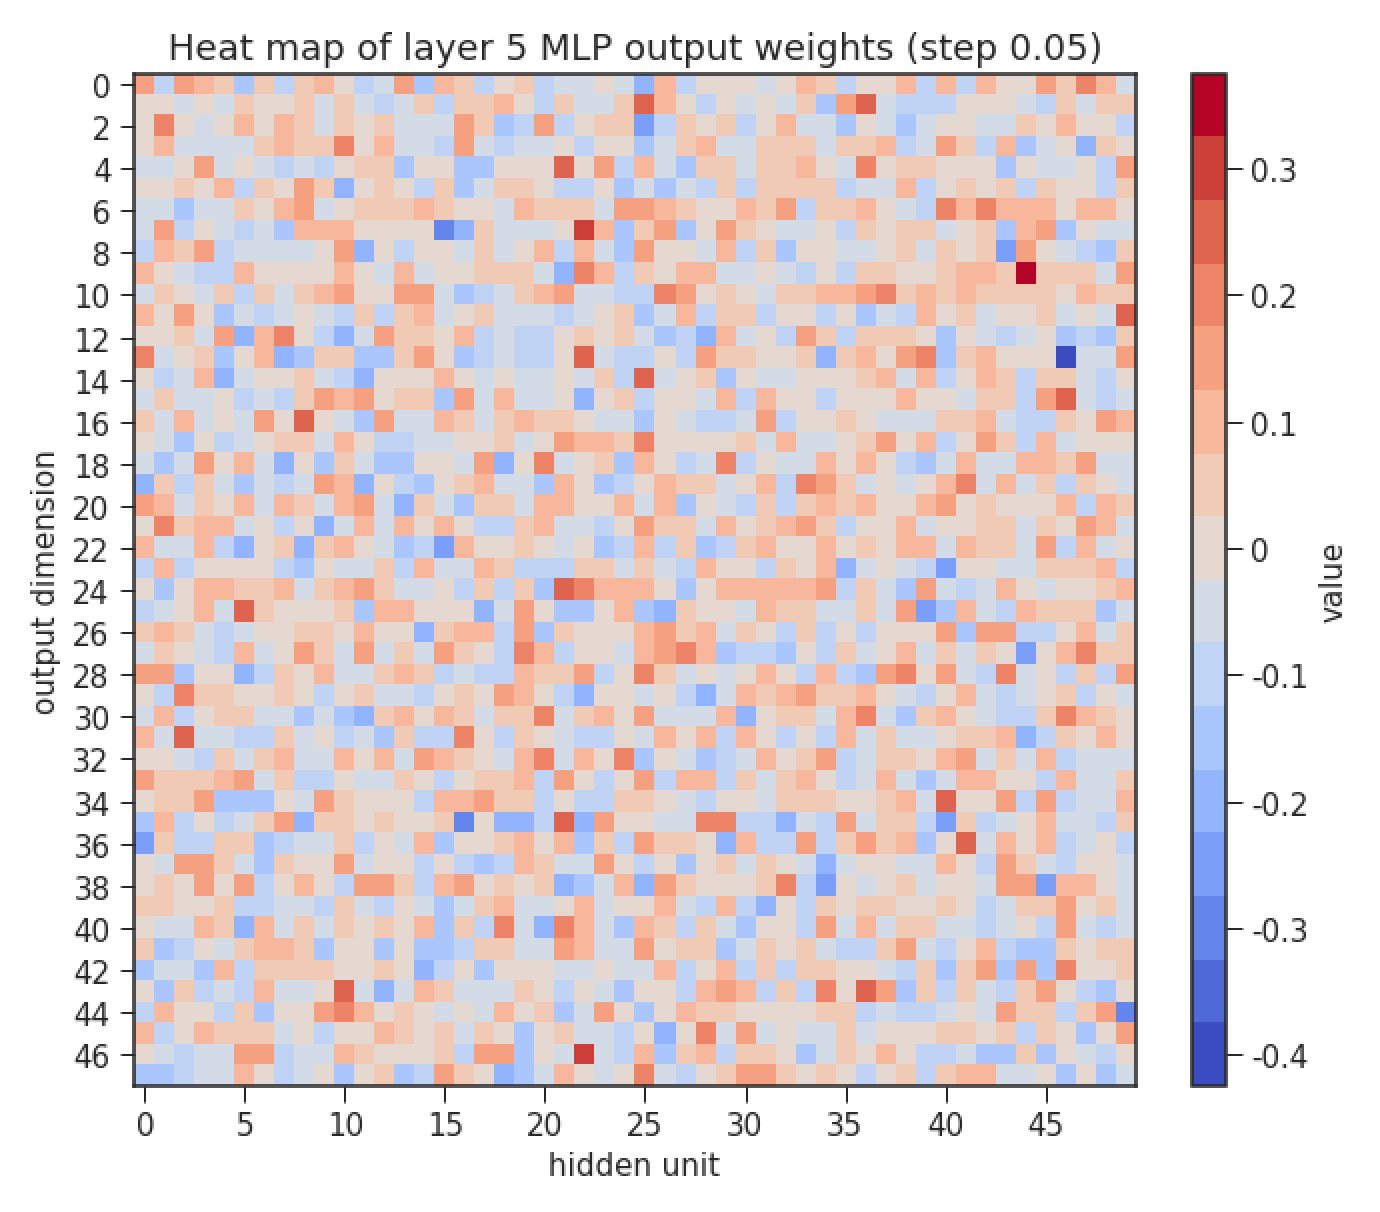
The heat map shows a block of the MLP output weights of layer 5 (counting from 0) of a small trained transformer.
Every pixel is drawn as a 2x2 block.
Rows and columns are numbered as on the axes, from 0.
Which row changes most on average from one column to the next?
35
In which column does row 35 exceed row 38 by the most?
21
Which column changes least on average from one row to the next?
19
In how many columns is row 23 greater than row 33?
16
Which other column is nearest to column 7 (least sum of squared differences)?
24
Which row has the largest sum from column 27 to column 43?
10
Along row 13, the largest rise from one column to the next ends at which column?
47
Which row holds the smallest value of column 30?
30
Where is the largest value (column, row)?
44, 9
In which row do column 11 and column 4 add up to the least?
14
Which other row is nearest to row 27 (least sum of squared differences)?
26
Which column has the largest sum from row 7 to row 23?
45
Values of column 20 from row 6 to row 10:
0.05 -0.05 0.1 -0.05 0.1
